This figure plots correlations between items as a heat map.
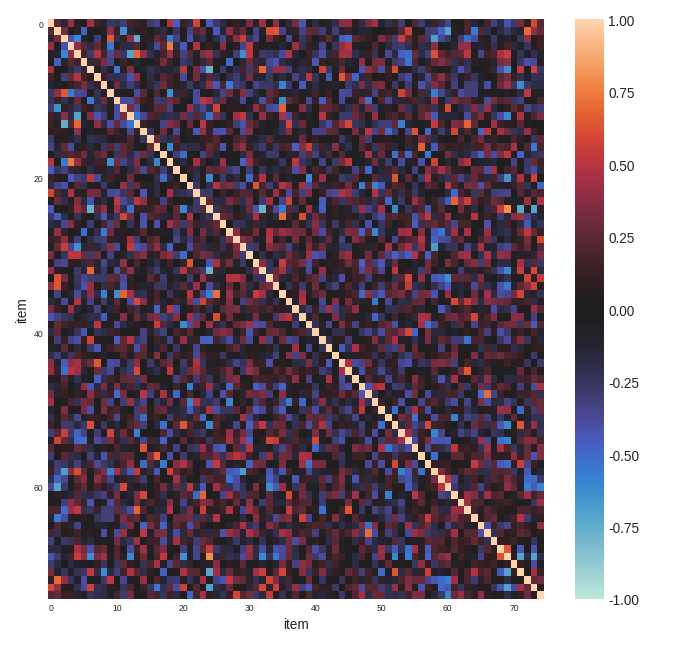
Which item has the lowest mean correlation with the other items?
8
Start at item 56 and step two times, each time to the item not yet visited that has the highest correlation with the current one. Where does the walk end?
39
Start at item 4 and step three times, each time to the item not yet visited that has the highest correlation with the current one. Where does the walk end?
45
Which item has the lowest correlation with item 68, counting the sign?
54
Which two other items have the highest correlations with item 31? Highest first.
21, 35
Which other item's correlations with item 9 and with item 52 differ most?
2
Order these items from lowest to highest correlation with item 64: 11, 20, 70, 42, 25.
42, 70, 20, 11, 25
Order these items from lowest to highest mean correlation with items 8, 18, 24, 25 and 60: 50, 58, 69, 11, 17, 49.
49, 50, 11, 17, 58, 69
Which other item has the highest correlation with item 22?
0
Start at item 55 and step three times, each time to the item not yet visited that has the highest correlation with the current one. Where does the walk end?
23
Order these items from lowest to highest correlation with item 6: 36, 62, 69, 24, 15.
24, 69, 62, 36, 15
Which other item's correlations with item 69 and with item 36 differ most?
71
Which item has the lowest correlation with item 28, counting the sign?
58
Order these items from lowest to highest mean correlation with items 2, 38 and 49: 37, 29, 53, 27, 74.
27, 37, 53, 74, 29
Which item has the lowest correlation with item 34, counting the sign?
69
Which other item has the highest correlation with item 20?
52
